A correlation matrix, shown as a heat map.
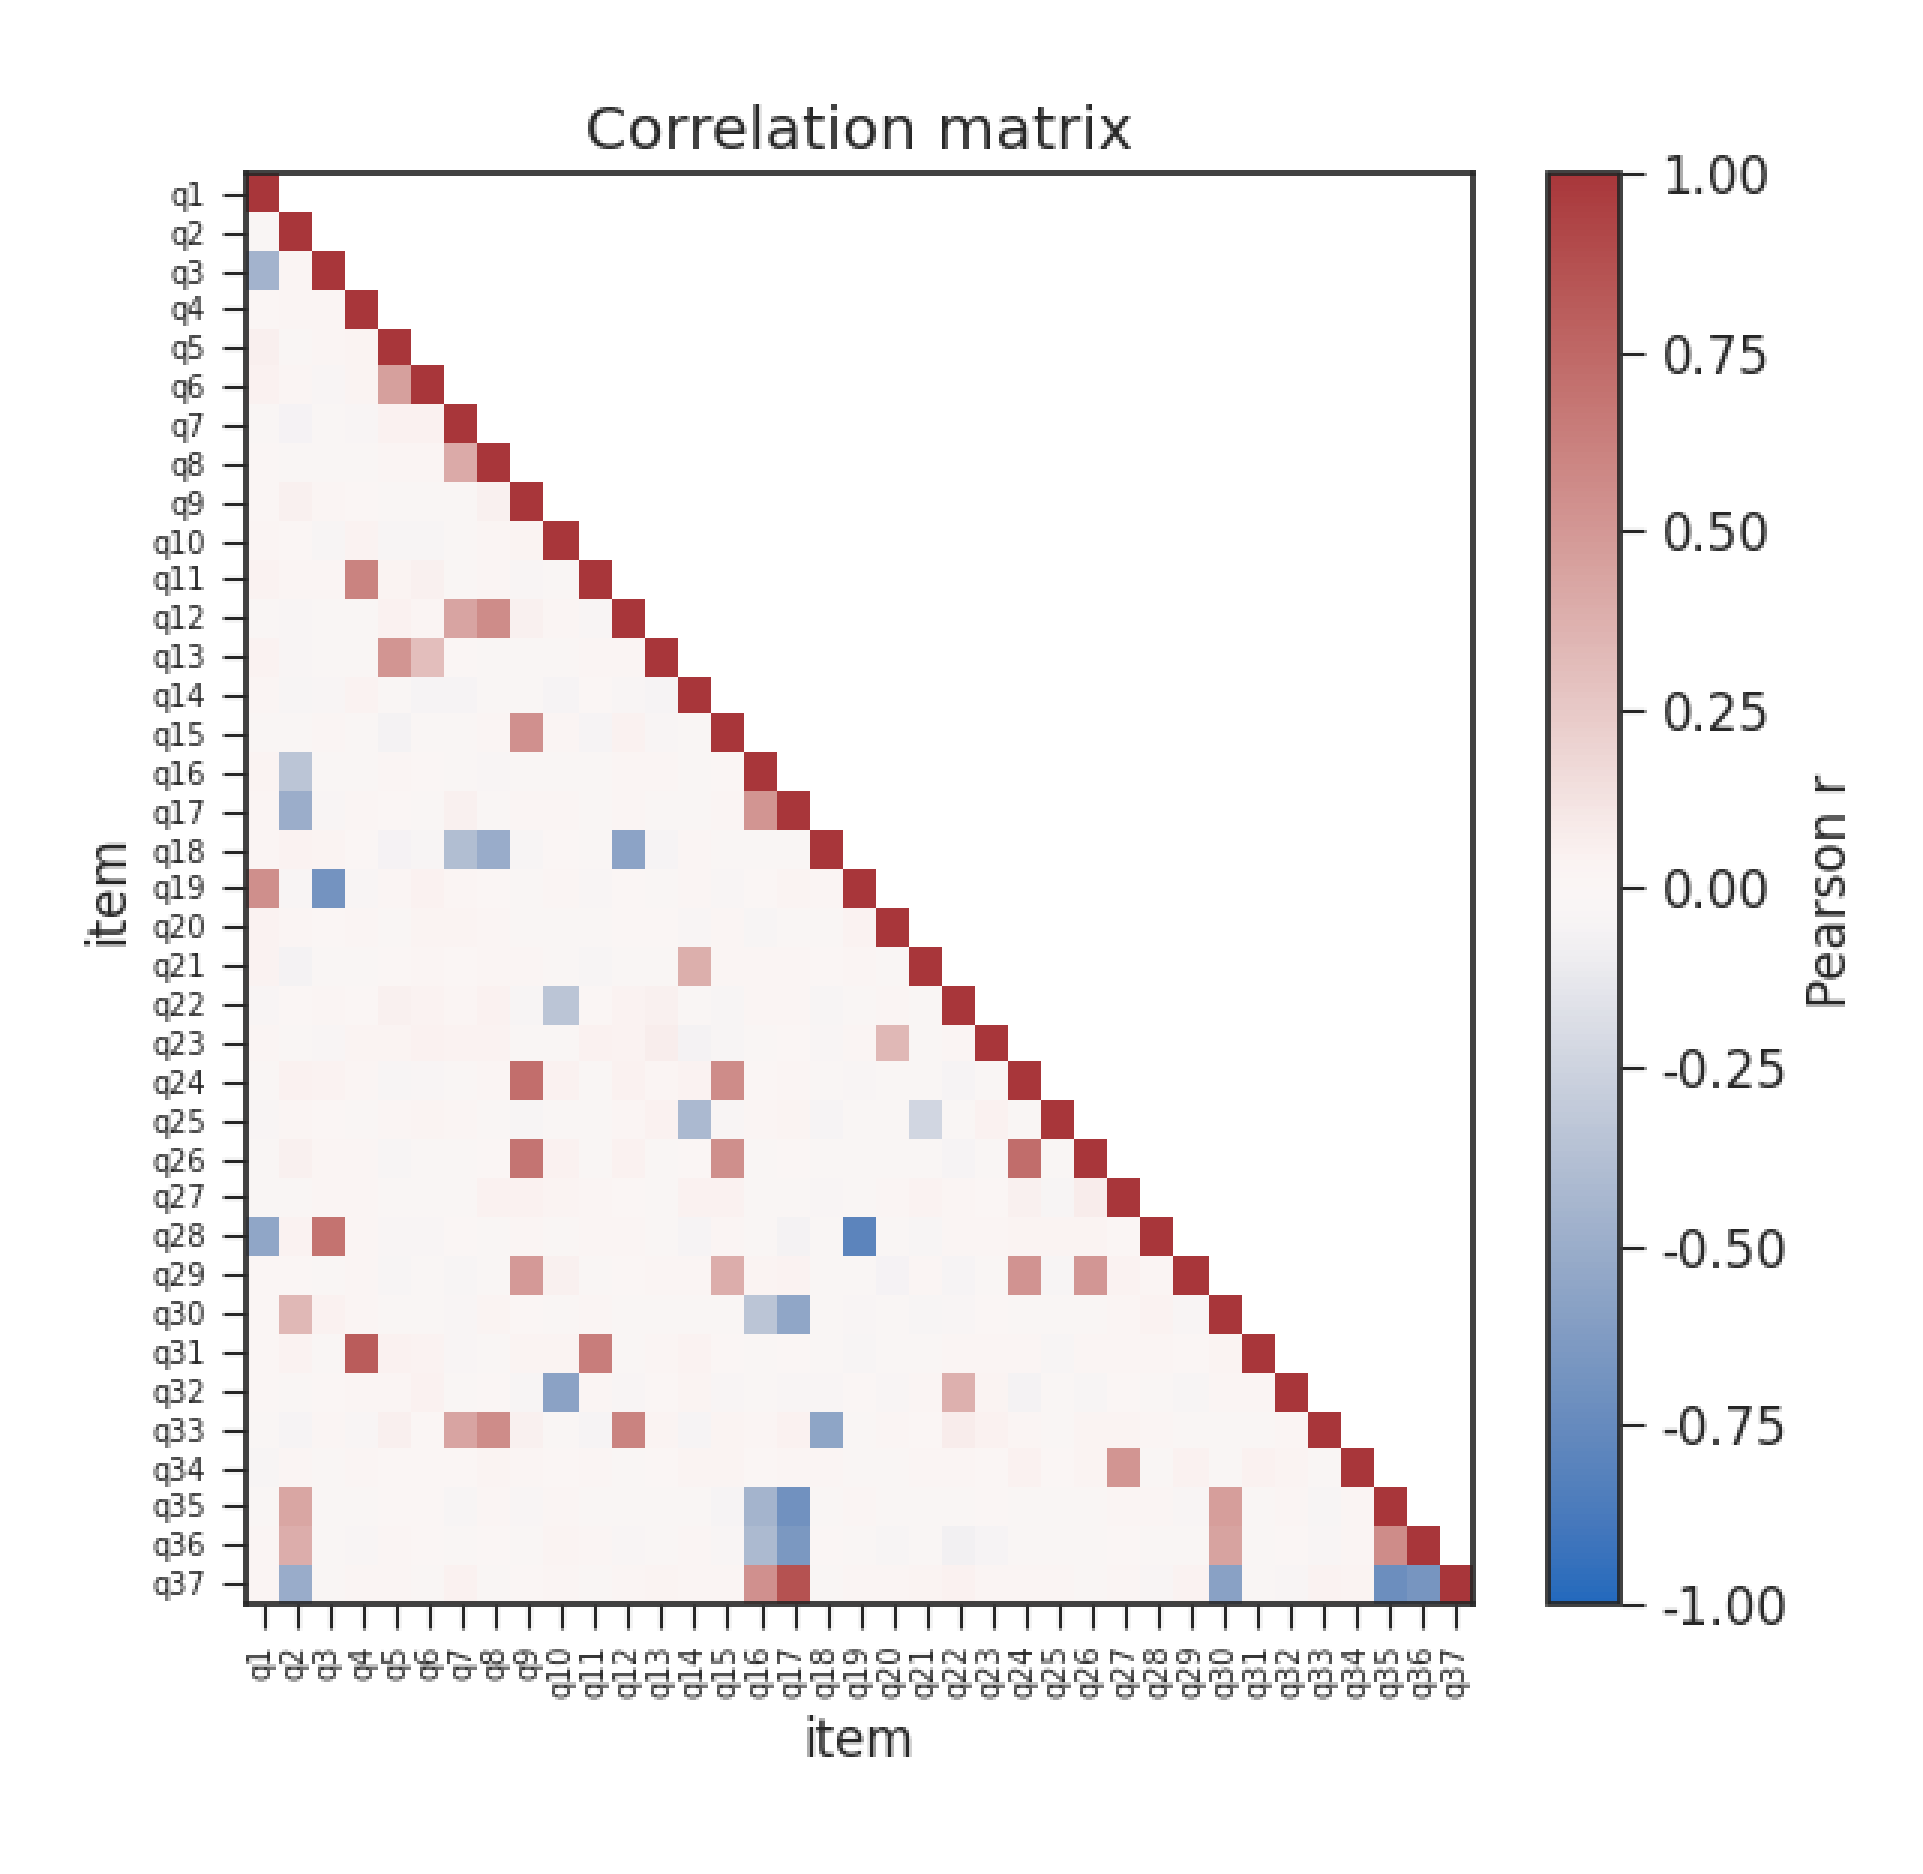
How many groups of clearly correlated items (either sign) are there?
10
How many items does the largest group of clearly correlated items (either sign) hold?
7
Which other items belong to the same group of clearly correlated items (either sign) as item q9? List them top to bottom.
q15, q24, q26, q29
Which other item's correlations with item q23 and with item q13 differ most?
q5
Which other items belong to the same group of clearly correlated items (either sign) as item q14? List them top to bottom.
q21, q25
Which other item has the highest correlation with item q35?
q36
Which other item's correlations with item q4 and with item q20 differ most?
q31
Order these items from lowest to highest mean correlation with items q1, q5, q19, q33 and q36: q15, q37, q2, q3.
q3, q37, q15, q2
